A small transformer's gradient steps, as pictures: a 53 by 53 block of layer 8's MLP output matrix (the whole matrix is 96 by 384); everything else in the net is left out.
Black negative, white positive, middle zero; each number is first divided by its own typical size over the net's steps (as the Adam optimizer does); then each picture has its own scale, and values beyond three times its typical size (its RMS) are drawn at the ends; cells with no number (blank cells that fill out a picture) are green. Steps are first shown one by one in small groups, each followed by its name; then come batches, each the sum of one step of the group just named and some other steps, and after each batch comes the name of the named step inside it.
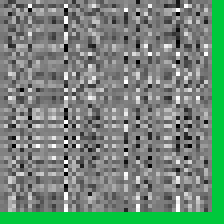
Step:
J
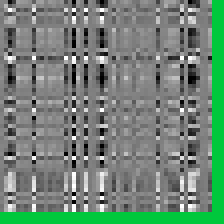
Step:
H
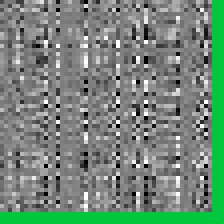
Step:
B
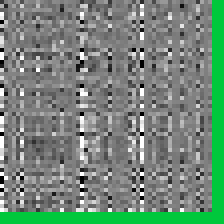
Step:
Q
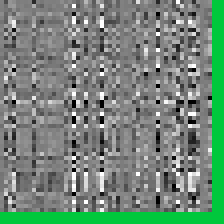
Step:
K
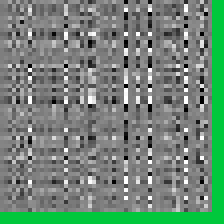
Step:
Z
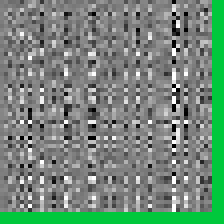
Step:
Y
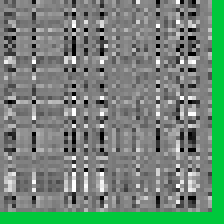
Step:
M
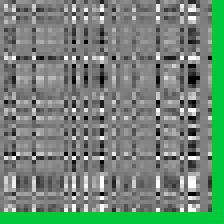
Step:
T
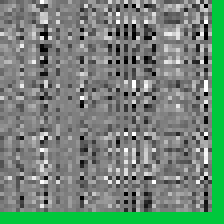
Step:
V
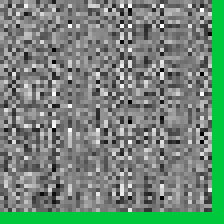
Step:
B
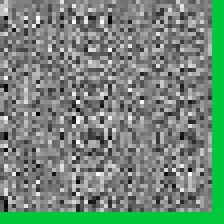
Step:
K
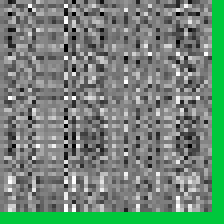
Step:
J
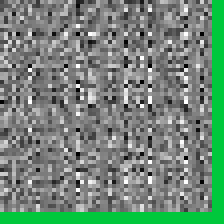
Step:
Z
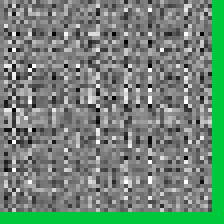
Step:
Z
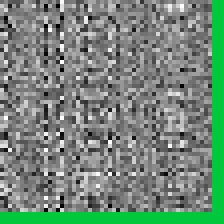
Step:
K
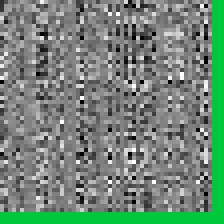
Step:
V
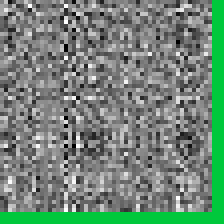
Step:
J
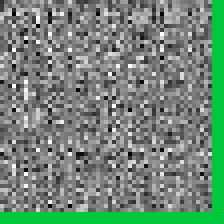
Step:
B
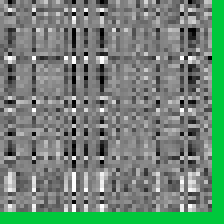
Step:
H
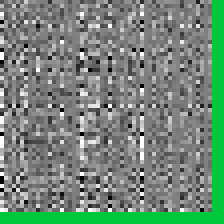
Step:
Q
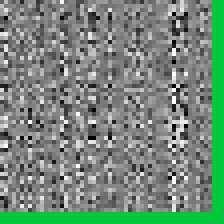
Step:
Y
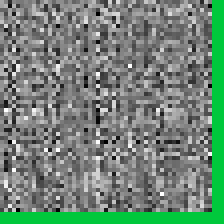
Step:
T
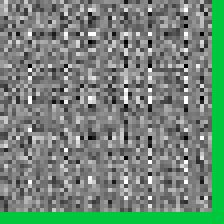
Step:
Z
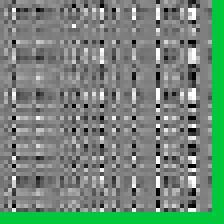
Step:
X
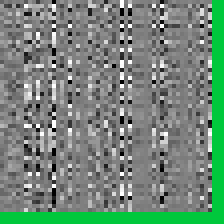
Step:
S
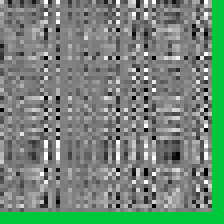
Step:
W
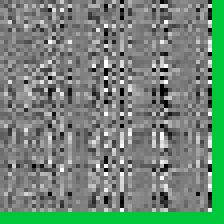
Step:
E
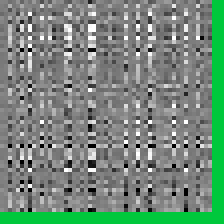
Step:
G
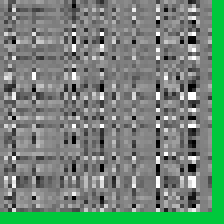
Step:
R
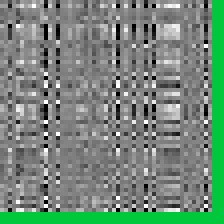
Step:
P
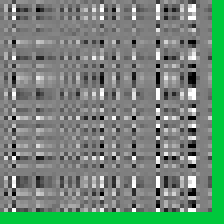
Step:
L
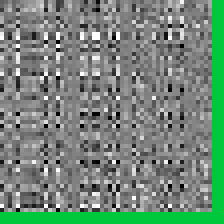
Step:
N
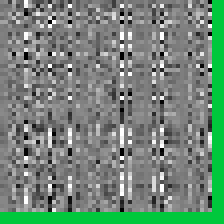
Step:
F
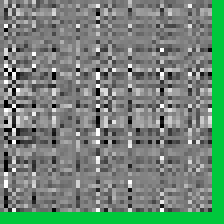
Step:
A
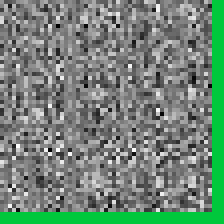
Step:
L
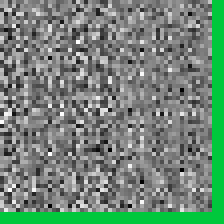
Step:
N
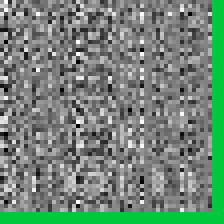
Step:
F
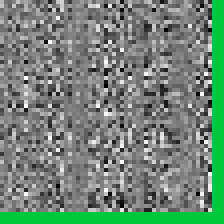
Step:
E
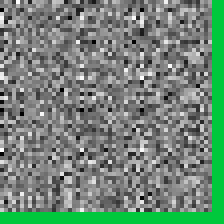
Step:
X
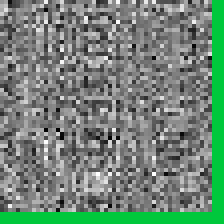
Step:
W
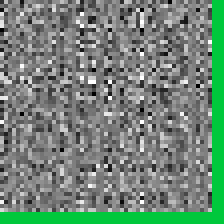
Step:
E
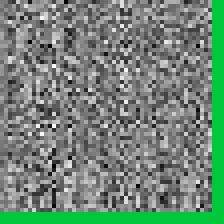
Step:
S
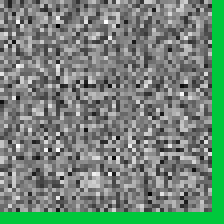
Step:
R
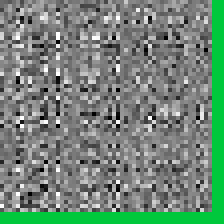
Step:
N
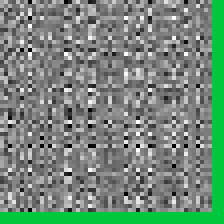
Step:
G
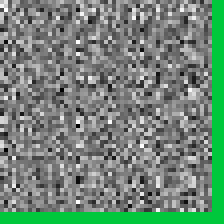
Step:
L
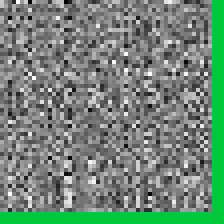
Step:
R
